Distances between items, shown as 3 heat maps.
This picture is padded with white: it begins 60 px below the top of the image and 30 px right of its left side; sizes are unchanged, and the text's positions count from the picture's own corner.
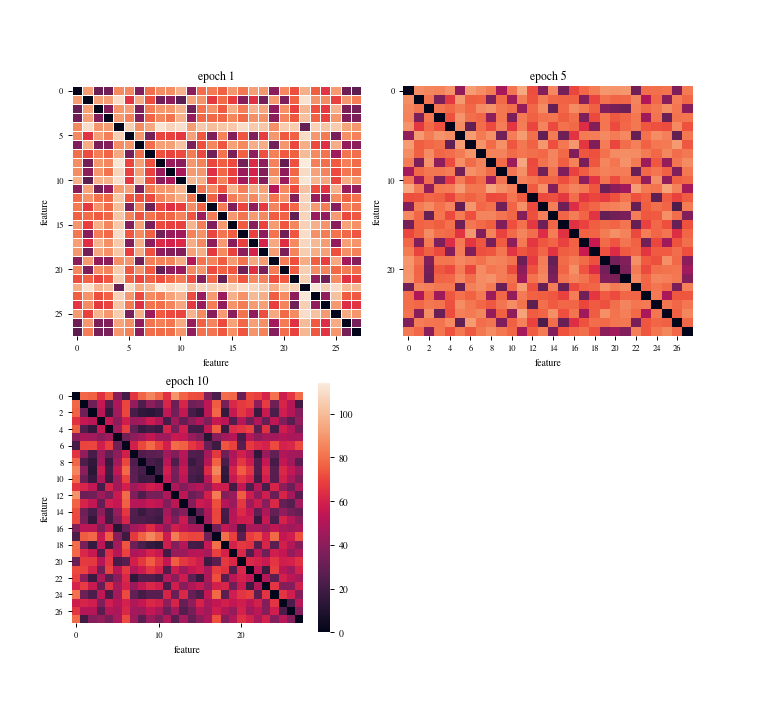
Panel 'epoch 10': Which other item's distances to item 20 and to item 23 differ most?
21
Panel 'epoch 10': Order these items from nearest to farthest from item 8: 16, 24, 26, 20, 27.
24, 27, 26, 16, 20
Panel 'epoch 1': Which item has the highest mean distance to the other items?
22
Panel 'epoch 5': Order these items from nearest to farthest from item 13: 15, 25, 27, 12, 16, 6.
15, 16, 12, 25, 27, 6
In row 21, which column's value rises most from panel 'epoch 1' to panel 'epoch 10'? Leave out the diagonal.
24
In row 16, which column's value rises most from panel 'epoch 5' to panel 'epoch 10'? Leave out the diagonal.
7
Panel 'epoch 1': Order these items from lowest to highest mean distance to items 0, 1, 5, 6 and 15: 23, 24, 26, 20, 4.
26, 20, 24, 23, 4
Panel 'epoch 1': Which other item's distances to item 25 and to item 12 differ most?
23
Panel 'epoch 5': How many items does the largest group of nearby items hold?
7
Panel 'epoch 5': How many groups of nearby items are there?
6
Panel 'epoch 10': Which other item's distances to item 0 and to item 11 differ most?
19
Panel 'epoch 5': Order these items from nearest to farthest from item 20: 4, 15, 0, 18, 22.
18, 4, 15, 22, 0
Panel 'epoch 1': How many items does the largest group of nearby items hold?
8
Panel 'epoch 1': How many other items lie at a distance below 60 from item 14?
4
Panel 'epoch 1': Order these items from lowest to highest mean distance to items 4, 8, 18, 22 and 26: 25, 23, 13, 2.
2, 13, 25, 23
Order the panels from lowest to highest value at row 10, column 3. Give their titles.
epoch 5, epoch 10, epoch 1
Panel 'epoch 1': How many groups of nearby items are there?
5
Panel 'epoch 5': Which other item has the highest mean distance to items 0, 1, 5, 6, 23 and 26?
11
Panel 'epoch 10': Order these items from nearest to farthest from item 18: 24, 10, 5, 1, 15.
10, 15, 24, 1, 5
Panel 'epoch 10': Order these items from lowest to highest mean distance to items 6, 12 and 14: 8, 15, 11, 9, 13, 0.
8, 15, 9, 11, 13, 0
